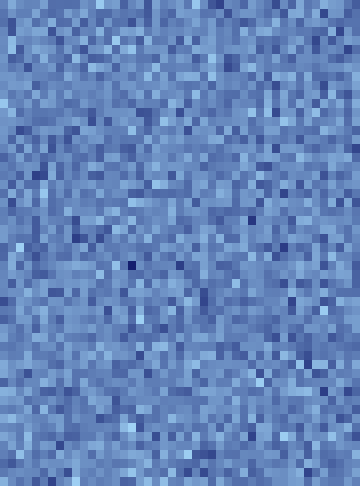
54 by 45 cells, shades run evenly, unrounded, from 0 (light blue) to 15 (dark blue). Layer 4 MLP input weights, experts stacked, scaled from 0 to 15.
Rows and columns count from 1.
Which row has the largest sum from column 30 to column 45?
38
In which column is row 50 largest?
8
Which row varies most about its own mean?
49
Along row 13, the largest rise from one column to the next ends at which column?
35
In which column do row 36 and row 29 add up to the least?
18
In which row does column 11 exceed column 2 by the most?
6
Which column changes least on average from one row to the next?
27
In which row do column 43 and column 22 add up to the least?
12
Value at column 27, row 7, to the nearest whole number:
1
